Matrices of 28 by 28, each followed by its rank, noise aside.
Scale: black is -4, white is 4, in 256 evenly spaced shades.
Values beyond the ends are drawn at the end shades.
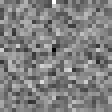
eight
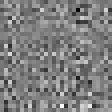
four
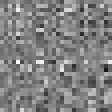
four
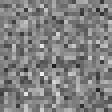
eight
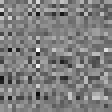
three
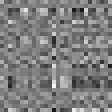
three
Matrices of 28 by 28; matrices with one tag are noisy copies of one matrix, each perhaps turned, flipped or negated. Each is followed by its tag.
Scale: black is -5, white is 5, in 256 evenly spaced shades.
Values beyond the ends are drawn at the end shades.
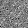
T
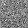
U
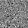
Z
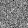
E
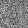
U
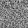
Z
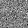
T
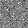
E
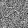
E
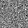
Z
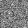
E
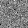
E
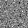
Z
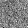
T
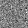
Z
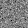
Z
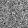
U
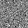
Z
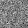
U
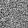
Z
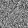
Z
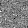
E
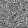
U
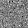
Z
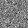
Z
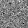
U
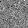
T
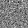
Z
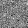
E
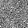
T
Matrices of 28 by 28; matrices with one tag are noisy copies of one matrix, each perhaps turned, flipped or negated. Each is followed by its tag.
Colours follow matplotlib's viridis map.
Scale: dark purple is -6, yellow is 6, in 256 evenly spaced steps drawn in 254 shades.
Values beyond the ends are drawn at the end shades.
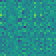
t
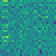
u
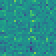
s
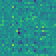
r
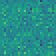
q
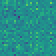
q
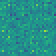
q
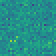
q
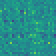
r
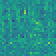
r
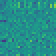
u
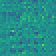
r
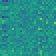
u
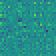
t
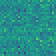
q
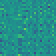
t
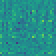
r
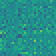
t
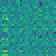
u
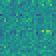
s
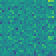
u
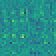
r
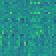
r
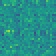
s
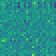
u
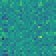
u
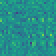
r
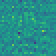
r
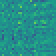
r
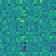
s
